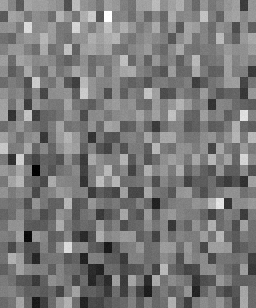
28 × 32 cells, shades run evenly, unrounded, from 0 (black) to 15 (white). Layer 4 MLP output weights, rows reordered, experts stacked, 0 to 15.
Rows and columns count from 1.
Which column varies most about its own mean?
14
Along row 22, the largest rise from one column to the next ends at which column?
5
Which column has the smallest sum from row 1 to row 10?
27
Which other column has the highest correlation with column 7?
15
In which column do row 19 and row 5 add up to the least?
20
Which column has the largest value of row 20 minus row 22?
4
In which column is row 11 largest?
31
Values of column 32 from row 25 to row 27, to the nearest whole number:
3 6 6
